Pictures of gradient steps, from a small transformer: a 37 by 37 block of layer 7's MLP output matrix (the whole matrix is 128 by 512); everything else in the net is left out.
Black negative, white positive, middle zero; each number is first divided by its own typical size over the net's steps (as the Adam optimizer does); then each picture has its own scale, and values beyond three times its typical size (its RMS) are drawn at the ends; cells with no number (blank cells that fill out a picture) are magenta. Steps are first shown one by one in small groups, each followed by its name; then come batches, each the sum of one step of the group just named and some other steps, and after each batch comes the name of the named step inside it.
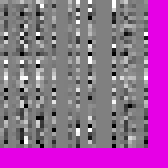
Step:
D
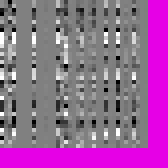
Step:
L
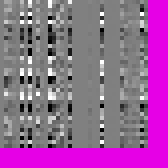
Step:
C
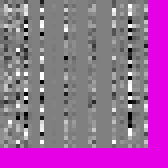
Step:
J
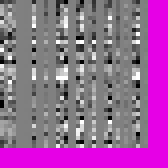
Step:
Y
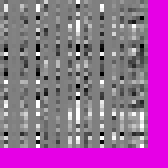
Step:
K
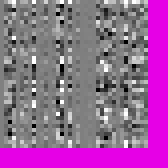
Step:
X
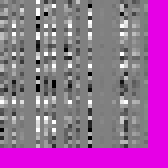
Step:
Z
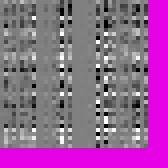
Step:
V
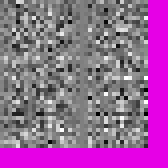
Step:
V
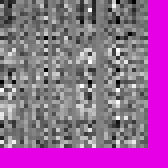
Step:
D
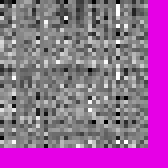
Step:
L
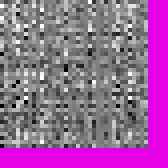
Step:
J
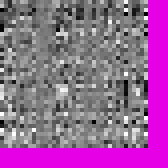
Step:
L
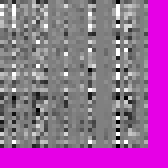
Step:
J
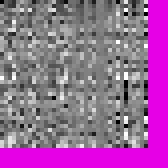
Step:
Y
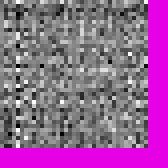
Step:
X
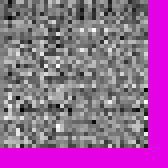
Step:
C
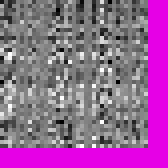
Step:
Y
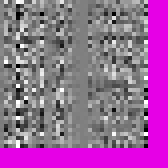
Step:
X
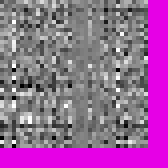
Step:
Z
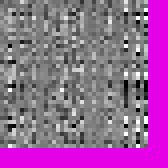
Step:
Y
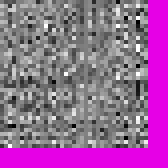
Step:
C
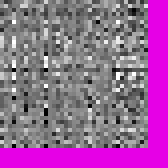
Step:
L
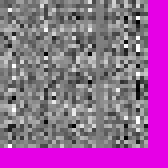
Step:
D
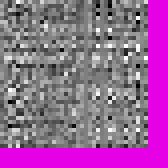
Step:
Y
